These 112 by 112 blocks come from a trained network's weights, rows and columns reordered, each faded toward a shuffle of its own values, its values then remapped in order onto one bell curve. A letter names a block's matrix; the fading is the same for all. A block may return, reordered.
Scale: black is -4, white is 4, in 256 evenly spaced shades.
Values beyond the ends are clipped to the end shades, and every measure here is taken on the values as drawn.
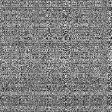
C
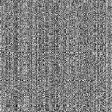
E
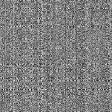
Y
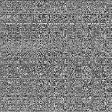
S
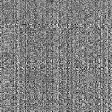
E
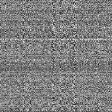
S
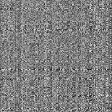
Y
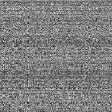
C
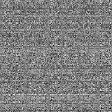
S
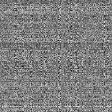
S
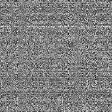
S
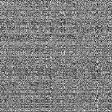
C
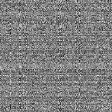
C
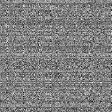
C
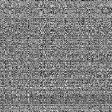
C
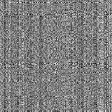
E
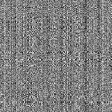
E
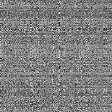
C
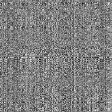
Y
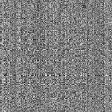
Y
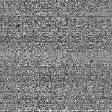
S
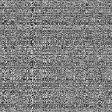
C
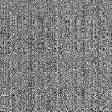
Y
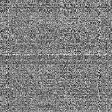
S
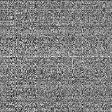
S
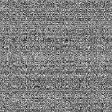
C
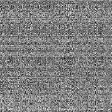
C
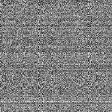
S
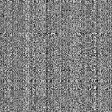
E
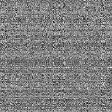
C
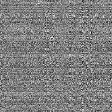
C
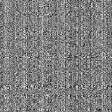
E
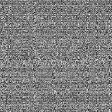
C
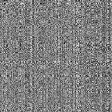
Y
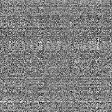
S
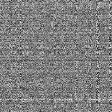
S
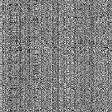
E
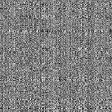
Y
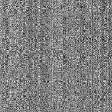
Y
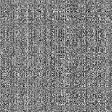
Y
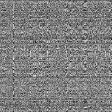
C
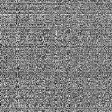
S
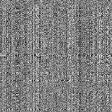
E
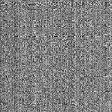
Y
